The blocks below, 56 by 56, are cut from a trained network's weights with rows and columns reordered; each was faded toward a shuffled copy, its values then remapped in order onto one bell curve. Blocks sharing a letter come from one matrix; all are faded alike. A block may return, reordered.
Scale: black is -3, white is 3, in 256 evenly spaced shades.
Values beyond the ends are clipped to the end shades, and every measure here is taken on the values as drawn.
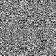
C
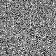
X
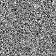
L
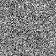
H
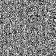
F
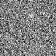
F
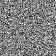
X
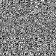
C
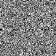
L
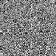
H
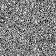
F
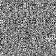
L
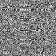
C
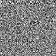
L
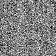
F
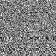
H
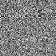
C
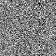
H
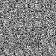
H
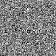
L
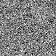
X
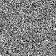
X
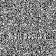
H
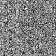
F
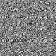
C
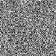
C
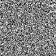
L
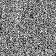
F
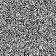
X
